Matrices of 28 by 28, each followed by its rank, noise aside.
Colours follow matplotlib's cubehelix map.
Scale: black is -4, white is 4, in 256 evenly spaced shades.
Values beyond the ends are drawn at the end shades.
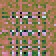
one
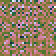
four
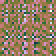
two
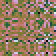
three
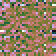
four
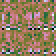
one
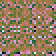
three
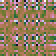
two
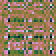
one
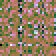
three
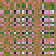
one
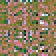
four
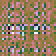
one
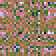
four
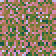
four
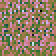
four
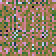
four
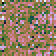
five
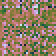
four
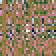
four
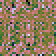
three
